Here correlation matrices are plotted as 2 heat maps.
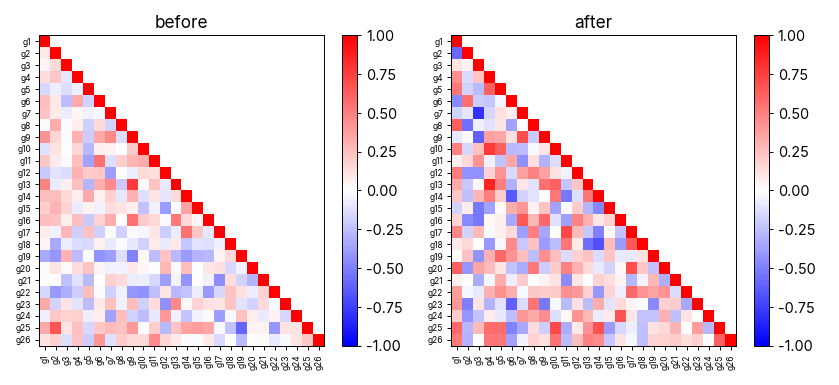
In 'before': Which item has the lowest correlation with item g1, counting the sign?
g19
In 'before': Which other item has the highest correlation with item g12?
g24
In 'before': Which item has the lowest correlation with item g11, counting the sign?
g5
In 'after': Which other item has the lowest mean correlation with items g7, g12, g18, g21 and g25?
g3
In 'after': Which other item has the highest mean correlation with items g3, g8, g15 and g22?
g17
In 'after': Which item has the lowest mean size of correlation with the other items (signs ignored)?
g21
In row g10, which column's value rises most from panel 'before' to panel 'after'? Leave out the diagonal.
g5
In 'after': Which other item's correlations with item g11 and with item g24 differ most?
g16
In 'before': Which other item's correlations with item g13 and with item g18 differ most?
g9
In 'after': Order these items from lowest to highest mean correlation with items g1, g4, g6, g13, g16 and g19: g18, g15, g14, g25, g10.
g18, g15, g14, g25, g10
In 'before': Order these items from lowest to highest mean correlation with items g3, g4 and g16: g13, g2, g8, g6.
g8, g6, g2, g13
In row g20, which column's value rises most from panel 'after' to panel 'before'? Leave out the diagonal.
g2
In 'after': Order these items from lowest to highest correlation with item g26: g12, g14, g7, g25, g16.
g7, g16, g12, g14, g25
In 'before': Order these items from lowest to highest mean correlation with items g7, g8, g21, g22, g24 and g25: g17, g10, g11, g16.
g17, g10, g11, g16
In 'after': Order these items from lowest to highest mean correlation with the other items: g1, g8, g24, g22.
g24, g8, g22, g1
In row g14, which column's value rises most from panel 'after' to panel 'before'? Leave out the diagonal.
g17
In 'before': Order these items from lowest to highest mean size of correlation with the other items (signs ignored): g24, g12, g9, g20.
g20, g24, g12, g9
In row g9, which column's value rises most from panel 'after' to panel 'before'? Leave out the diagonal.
g23
